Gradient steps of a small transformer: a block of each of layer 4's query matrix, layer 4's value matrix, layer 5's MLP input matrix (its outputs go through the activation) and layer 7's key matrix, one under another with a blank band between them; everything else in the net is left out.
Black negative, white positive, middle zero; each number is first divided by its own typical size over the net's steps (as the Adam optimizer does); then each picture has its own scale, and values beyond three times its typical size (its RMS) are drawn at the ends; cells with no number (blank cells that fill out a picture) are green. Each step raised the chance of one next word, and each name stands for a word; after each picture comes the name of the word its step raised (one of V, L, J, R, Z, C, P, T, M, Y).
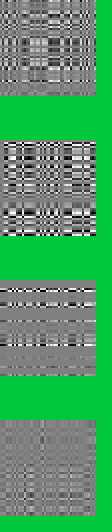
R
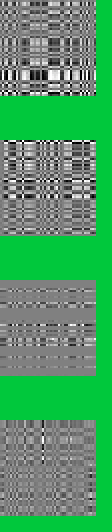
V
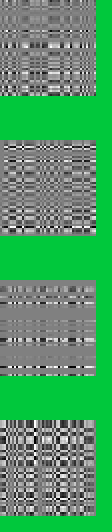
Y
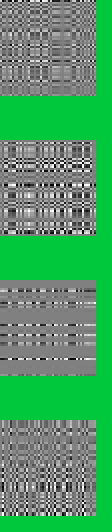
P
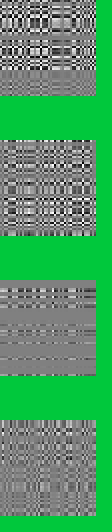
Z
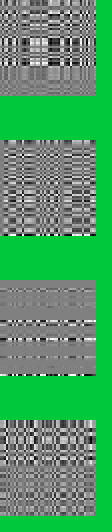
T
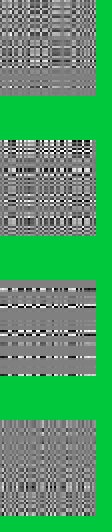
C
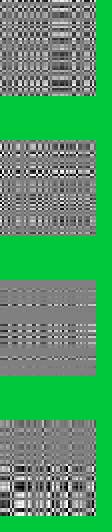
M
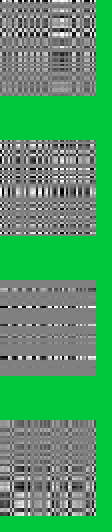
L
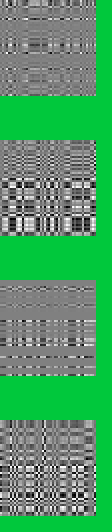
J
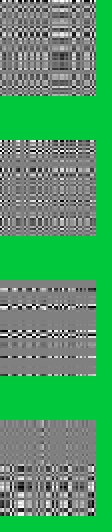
C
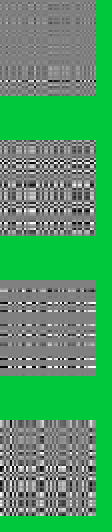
P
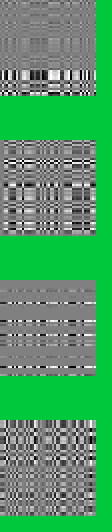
P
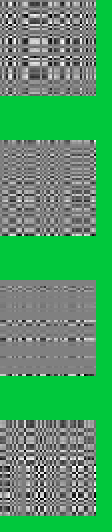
T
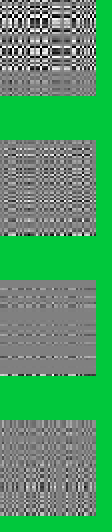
T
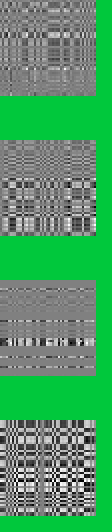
J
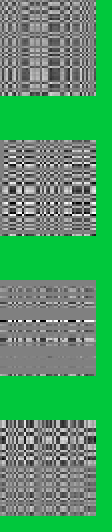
Z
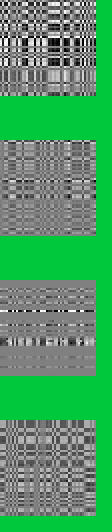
V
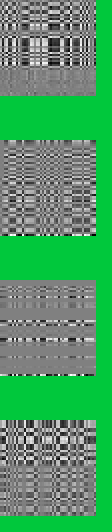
T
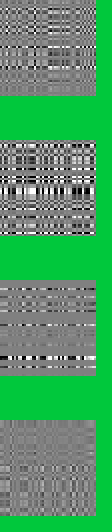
L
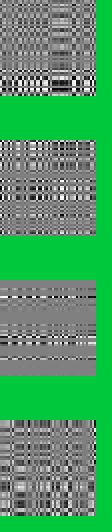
V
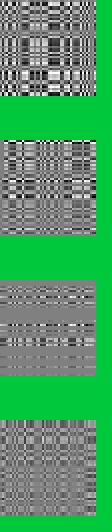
V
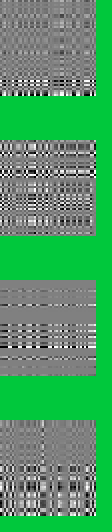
M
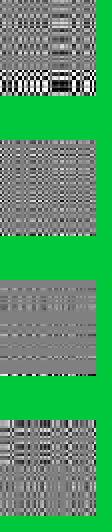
T
